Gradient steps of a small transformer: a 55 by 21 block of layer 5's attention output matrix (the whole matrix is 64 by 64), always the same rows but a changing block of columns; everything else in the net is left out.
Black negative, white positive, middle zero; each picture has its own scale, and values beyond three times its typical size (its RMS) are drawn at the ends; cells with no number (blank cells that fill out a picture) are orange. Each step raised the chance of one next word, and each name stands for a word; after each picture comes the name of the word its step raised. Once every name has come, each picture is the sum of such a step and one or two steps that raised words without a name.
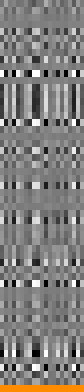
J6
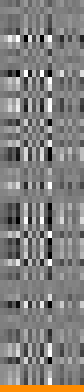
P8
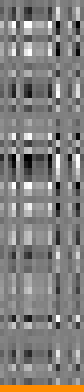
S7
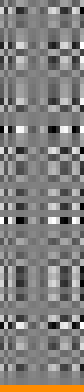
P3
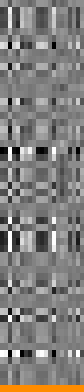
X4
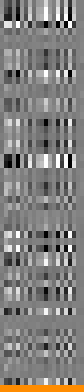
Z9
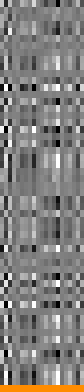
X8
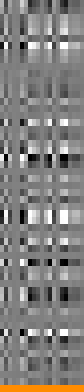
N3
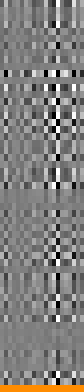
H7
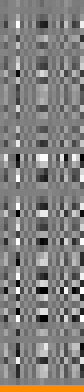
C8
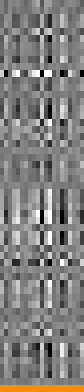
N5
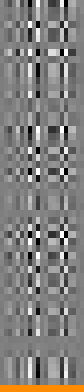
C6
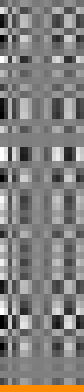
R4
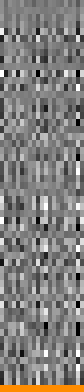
P8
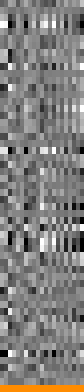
X4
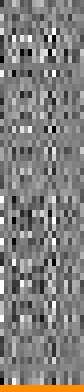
P8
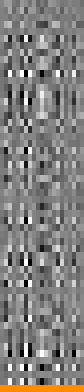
J6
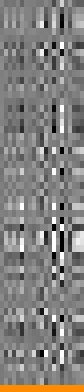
X4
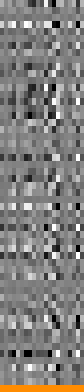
H7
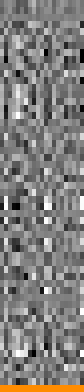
C8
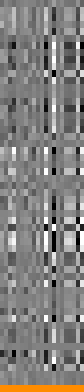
X4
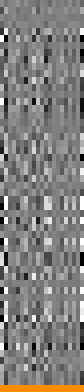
C8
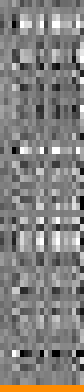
X4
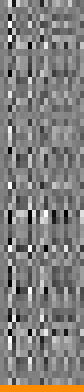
N3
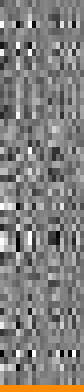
X4
